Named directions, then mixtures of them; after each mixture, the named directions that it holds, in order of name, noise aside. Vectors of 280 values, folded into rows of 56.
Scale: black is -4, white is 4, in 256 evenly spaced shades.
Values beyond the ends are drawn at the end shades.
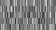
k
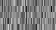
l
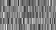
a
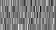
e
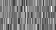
l.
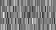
a, k.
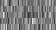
a, k.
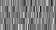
e.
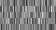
k, l.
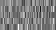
e, l.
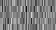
e, l.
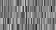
l.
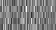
e, l.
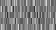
e, k.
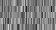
l.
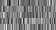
a.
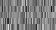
l.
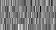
e.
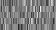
e.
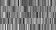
a, e.
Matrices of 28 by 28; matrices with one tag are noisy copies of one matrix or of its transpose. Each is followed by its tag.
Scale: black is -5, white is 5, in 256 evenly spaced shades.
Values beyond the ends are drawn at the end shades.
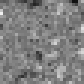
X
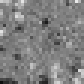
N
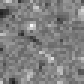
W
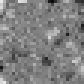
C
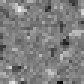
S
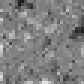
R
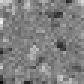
C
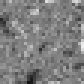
R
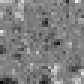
N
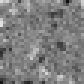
C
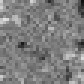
N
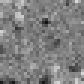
N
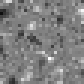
W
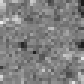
N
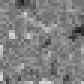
R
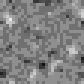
S
